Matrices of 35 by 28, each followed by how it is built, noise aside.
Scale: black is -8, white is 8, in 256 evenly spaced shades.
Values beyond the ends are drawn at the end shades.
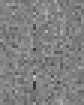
uneven columns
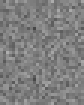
repeating rows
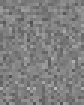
repeating columns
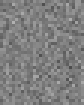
noise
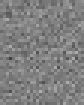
low rank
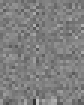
low rank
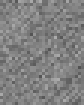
Hankel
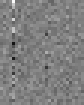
uneven columns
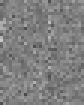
uneven columns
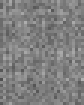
blocks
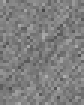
Hankel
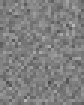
noise
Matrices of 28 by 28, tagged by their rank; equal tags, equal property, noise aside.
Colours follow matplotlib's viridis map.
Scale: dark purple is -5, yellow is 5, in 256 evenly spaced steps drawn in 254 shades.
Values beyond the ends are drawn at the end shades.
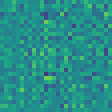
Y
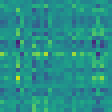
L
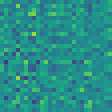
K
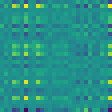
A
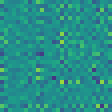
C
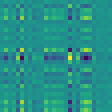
A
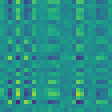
A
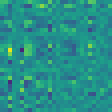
C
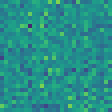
Y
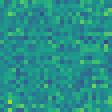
Y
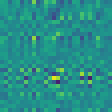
L
